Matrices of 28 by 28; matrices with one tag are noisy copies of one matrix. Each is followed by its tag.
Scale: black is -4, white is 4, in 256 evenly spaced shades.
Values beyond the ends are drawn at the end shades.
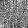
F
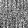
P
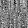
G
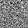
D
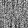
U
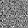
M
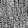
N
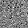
D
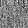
N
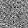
D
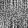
F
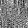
N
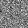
D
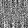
U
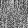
N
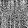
G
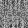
U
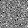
D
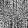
F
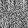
G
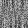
U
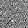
M
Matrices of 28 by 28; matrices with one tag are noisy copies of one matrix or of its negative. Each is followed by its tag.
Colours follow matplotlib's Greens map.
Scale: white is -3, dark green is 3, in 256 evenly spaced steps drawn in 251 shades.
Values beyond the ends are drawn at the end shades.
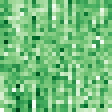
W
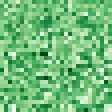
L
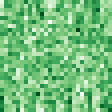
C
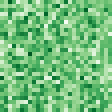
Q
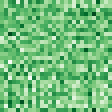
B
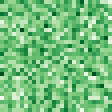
Q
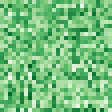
B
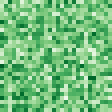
Q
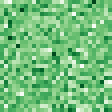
L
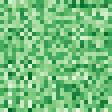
B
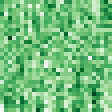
C
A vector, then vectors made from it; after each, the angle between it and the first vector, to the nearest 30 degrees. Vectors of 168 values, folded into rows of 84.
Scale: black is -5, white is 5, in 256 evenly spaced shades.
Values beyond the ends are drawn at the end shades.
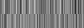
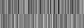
90 degrees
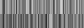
120 degrees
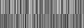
60 degrees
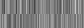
150 degrees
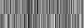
120 degrees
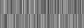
60 degrees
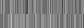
60 degrees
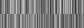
30 degrees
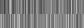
90 degrees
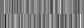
60 degrees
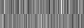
90 degrees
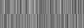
30 degrees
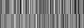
30 degrees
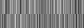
30 degrees
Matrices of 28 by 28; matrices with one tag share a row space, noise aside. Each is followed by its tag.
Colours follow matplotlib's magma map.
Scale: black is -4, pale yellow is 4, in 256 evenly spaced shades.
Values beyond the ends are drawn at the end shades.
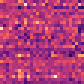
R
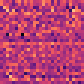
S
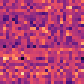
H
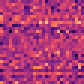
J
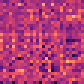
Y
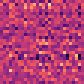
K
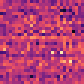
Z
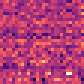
H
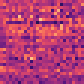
Z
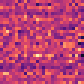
R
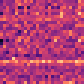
R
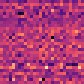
Y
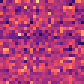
R
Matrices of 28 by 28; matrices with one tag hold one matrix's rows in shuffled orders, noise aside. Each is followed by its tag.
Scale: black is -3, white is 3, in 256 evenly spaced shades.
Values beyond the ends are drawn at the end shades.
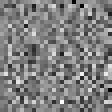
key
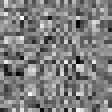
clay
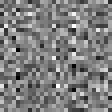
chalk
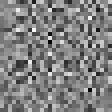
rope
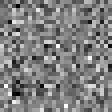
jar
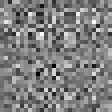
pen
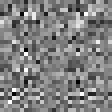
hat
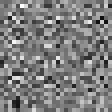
jar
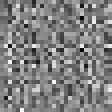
key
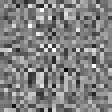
pen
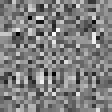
pen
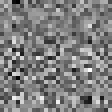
jar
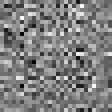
clay
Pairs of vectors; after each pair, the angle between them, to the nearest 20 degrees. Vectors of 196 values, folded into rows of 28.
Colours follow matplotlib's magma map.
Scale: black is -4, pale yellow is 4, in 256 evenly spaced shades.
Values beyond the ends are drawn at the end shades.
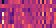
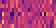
40 degrees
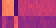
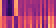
140 degrees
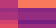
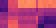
40 degrees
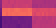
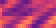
120 degrees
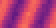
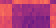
80 degrees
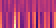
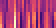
40 degrees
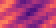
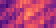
160 degrees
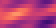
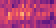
40 degrees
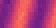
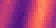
140 degrees
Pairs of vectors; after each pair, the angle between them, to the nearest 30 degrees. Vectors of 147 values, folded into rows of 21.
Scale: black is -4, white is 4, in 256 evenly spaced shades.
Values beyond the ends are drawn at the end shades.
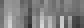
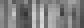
60 degrees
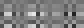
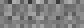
60 degrees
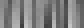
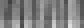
30 degrees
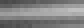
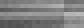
60 degrees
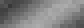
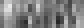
120 degrees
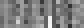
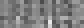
30 degrees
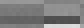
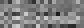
120 degrees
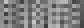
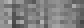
60 degrees
